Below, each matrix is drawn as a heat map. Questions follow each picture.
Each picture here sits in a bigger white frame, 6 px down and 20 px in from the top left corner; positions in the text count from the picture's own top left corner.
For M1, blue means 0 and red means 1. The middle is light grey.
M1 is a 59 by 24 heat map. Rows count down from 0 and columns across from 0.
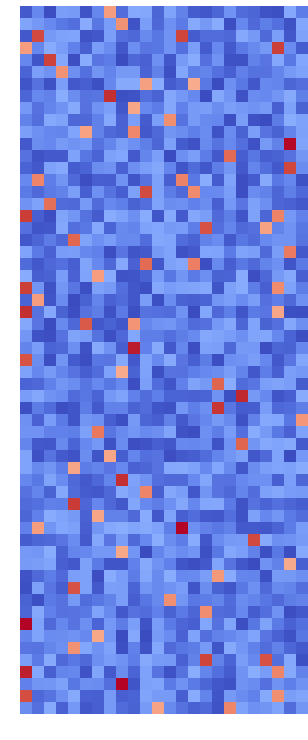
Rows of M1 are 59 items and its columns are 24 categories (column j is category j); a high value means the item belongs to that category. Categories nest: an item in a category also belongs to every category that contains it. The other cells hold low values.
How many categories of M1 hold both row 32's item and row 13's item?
0
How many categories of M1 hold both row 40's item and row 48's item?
0
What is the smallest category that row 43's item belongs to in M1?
13
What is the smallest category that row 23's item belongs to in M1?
21
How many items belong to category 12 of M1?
2
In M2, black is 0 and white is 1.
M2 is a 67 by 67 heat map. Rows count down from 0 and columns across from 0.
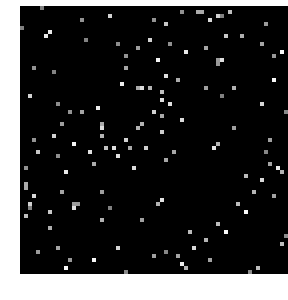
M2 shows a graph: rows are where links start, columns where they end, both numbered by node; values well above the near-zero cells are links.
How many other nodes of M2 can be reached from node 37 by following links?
4
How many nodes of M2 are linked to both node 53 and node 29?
2
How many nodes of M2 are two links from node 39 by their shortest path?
2
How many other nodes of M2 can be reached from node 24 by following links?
4
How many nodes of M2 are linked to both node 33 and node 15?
2
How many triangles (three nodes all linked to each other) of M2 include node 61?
1
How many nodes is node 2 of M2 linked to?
3
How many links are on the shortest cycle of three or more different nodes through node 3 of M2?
4
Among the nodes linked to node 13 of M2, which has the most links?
node 49
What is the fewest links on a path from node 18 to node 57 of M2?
5
